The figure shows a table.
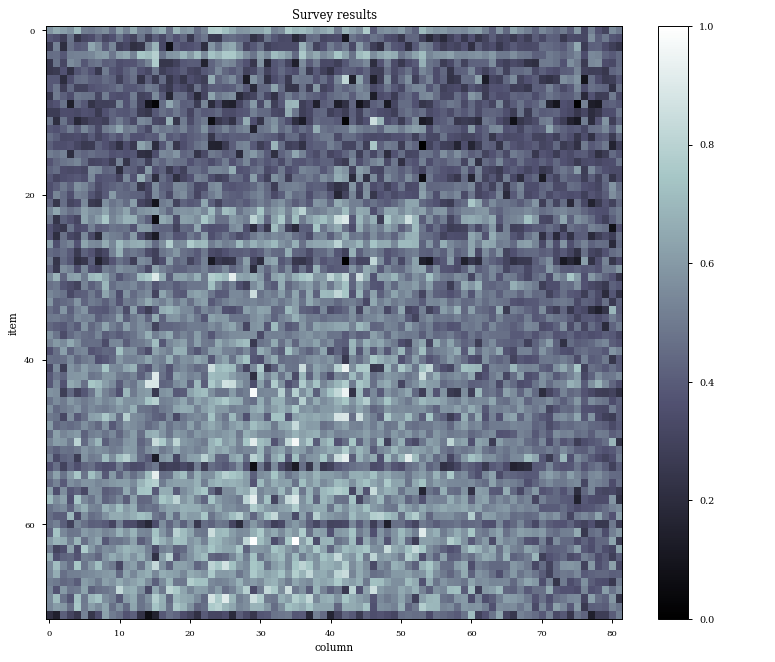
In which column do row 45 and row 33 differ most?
45
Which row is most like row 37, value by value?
33
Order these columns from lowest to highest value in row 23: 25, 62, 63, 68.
25, 62, 63, 68
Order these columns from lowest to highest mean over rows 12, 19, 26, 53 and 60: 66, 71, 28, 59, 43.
66, 59, 28, 71, 43
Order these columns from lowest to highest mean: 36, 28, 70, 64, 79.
79, 70, 64, 28, 36
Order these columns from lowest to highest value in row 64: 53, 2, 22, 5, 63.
53, 2, 5, 63, 22
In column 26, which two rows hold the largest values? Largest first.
30, 43
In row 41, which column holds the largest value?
42
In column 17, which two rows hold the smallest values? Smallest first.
2, 8
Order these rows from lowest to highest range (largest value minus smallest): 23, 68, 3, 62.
3, 68, 62, 23
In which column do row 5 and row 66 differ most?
37
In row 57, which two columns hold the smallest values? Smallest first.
75, 81
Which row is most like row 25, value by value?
21
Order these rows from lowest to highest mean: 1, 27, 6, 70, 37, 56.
1, 6, 27, 37, 56, 70
